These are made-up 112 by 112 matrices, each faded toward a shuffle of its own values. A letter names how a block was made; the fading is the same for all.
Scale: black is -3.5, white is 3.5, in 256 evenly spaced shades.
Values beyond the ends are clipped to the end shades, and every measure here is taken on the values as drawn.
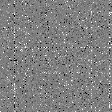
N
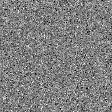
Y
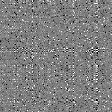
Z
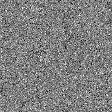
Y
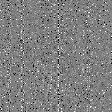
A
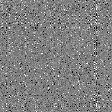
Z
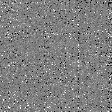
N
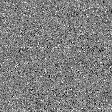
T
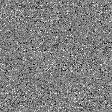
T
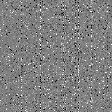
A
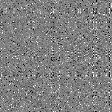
Z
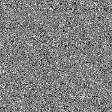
T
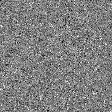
Y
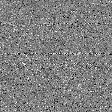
T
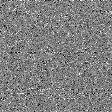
T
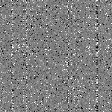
A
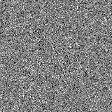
Y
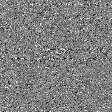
T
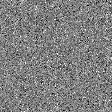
Y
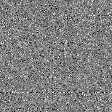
T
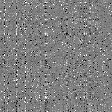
A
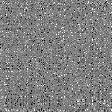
A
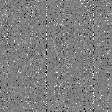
A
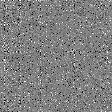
N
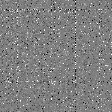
N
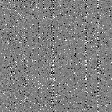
A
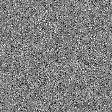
Y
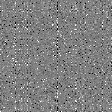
A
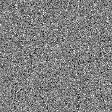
Y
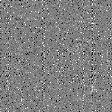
A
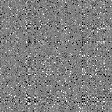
Z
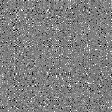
A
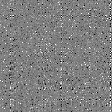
Z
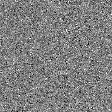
Y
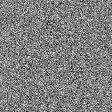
Y
